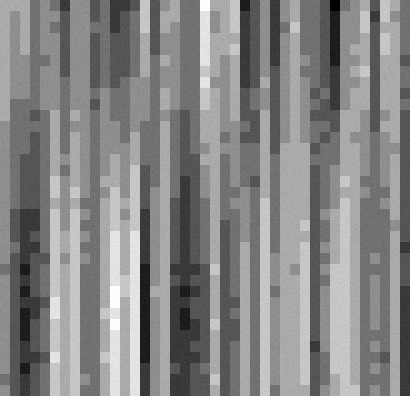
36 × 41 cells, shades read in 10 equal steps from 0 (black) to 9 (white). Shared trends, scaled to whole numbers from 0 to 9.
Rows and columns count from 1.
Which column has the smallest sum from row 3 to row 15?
34
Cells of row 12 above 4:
21
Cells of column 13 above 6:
2
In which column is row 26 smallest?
15
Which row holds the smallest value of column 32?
32
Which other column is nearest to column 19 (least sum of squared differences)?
41
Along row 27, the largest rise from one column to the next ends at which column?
16
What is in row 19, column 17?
6
